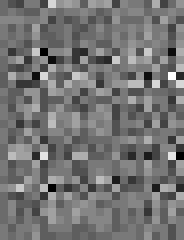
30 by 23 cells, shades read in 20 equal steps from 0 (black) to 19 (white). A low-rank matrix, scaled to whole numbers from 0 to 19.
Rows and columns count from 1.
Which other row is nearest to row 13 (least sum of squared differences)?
18
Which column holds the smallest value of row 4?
22
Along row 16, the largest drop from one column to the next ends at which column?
21
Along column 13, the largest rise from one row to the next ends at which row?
12
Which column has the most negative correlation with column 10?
19
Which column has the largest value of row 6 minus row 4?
11
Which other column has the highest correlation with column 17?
23
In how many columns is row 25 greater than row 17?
8
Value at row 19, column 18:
8
